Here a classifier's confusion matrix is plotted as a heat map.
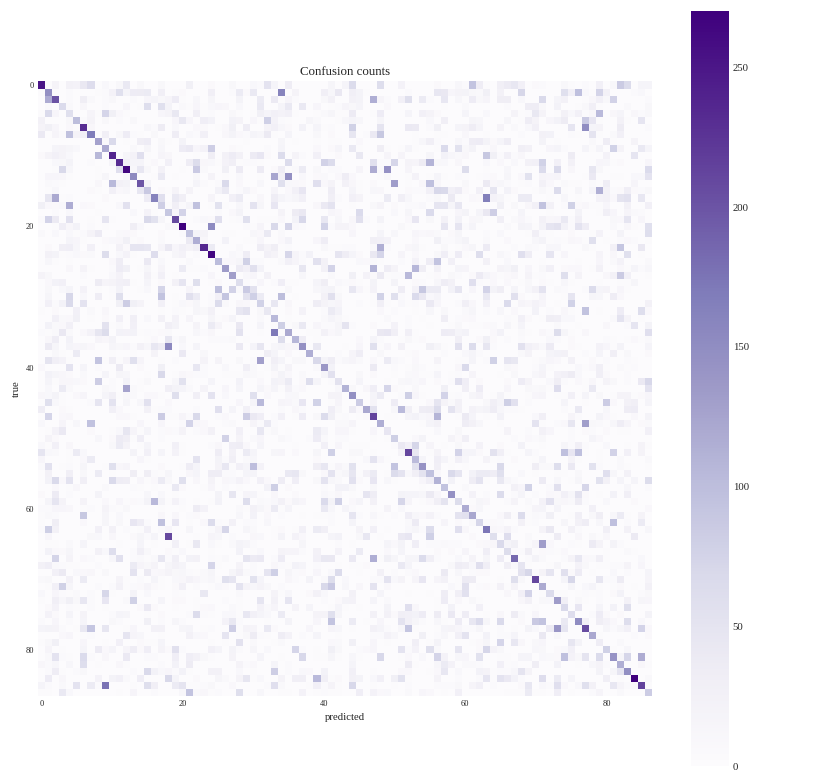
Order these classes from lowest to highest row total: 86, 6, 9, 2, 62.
86, 62, 9, 6, 2
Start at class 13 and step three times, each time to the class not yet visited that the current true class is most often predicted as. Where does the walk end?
82
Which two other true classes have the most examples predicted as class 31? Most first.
39, 45
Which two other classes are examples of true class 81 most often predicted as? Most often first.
85, 74
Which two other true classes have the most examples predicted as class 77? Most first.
6, 48
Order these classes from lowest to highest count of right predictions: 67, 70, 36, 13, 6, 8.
36, 8, 13, 67, 70, 6
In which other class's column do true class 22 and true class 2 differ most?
1
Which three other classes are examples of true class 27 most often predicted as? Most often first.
52, 82, 74
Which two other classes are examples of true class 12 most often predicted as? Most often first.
49, 47
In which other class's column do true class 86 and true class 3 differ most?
21
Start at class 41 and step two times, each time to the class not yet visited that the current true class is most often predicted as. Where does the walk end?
4
